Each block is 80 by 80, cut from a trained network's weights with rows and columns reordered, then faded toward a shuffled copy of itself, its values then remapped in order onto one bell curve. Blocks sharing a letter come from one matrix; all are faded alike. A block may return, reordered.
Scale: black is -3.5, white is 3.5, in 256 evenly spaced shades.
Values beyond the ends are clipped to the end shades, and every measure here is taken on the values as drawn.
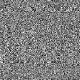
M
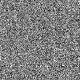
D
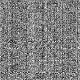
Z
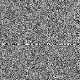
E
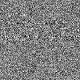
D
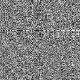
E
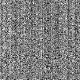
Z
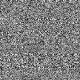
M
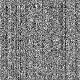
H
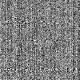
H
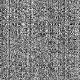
Z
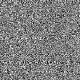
D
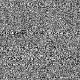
M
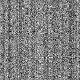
Z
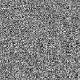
M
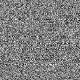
D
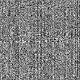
Z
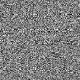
M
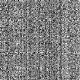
Z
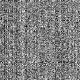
H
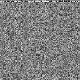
E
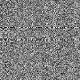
E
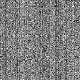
Z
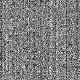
H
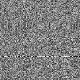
E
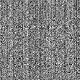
Z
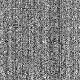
Z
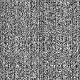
Z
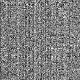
Z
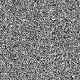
D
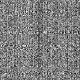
Z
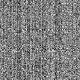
Z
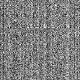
H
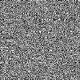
D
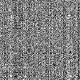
H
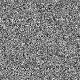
D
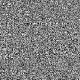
M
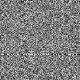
E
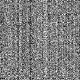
H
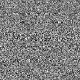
M
